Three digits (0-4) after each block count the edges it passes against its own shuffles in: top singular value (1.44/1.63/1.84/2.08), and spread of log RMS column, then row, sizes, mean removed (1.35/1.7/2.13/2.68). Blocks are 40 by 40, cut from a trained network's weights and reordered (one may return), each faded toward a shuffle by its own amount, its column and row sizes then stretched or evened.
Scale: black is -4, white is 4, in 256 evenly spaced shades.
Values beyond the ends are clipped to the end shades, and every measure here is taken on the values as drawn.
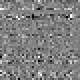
0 2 4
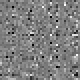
1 3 0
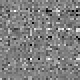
2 2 3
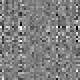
4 4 1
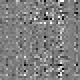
0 4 2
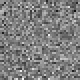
2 0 2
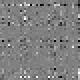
1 3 3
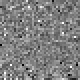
0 0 1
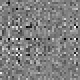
4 4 2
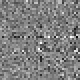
2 2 2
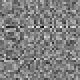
4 0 2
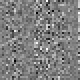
0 4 0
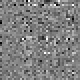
0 3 3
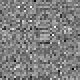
3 1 1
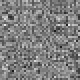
2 0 2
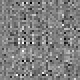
3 2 1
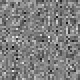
3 3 0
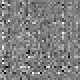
1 3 2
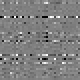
4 1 4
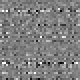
1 0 4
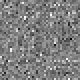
2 1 0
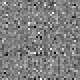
2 2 1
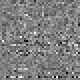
2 1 3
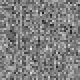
0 0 0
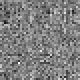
1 1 1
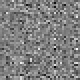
2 3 1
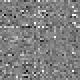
2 2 3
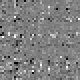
0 2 2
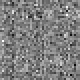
0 1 1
